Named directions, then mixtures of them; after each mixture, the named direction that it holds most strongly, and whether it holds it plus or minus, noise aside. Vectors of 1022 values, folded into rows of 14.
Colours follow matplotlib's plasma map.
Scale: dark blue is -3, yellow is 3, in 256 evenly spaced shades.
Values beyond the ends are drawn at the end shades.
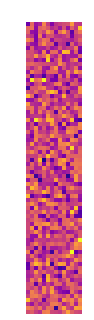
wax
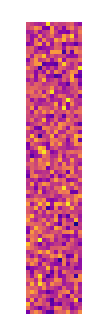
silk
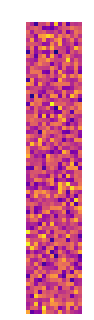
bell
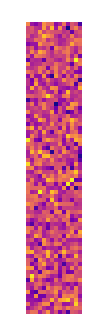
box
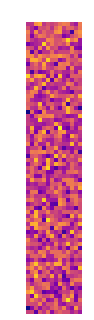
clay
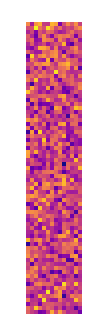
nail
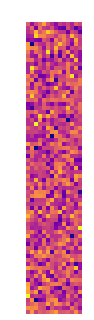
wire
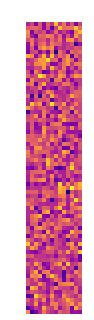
bell, plus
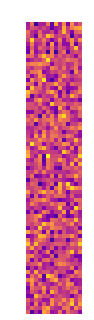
bell, plus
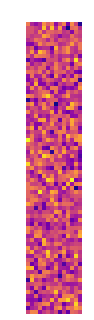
box, plus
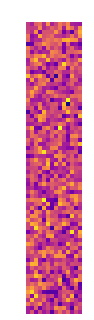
clay, plus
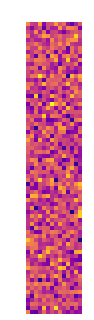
wax, minus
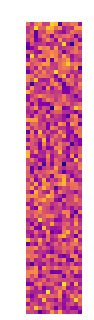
nail, plus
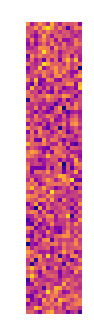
nail, plus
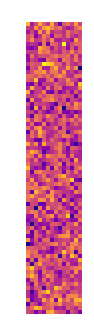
nail, plus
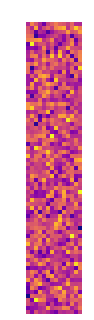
wire, minus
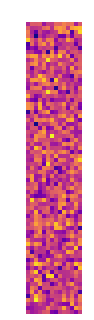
wire, minus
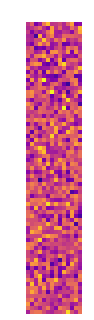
silk, plus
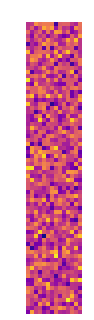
bell, minus
